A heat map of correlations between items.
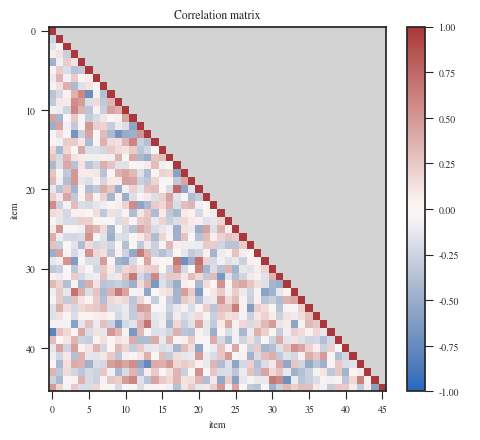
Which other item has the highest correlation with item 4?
8
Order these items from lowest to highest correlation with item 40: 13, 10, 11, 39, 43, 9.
43, 11, 13, 39, 10, 9
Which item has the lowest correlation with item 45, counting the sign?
44
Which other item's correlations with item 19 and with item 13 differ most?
3
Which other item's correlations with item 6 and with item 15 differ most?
1
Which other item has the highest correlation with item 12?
28
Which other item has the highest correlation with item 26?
5
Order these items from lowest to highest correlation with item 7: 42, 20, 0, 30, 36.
42, 0, 36, 30, 20
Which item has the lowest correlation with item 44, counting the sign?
32
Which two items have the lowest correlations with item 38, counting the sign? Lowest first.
0, 11
